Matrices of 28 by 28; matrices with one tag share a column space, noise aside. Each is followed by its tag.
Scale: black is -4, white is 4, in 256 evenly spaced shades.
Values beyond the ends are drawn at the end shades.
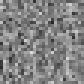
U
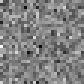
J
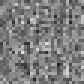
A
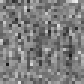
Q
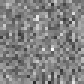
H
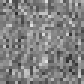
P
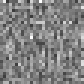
Q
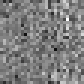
H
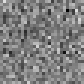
J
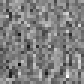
P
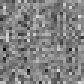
H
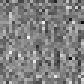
Q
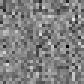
J
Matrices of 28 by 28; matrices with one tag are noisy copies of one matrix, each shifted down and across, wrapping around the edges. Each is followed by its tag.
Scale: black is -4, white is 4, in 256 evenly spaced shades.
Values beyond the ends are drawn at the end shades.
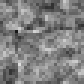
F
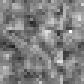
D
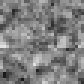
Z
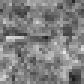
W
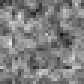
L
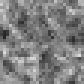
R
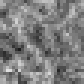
R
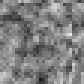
D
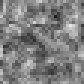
D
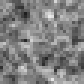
L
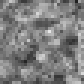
F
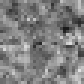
R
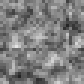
Z
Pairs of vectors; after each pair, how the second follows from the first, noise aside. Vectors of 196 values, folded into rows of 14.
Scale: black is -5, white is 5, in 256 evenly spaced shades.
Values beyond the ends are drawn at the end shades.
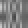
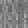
wrapped around, shrunk.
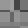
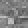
reversed, negated, partly zeroed.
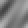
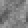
wrapped around, shrunk.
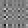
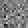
sign-scrambled.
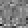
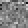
reversed.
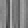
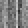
reversed.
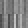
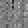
reversed, negated, partly zeroed.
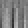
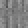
wrapped around, shrunk.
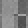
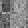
reversed.
